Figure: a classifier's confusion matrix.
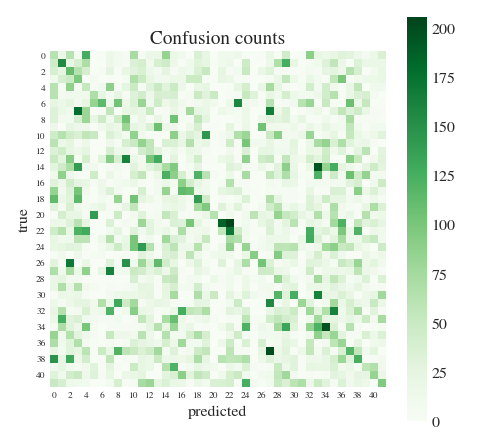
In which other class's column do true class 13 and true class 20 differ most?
9
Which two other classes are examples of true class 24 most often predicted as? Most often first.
11, 10
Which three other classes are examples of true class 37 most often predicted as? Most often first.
27, 8, 13
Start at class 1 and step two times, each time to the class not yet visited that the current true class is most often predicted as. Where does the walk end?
3
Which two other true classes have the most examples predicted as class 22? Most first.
21, 24
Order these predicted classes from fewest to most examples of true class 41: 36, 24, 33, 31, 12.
36, 33, 31, 12, 24
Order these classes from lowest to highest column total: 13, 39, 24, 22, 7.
39, 13, 7, 22, 24
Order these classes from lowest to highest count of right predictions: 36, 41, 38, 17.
36, 41, 17, 38
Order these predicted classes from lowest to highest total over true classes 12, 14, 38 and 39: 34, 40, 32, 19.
19, 32, 40, 34
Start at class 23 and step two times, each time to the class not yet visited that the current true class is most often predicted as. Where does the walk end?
35
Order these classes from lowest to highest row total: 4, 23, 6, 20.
4, 20, 23, 6
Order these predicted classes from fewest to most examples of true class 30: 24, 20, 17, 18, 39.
17, 39, 24, 20, 18
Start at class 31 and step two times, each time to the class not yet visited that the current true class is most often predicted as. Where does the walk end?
7
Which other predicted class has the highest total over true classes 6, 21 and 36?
22
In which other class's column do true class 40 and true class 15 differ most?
33
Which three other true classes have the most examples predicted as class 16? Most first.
32, 17, 40
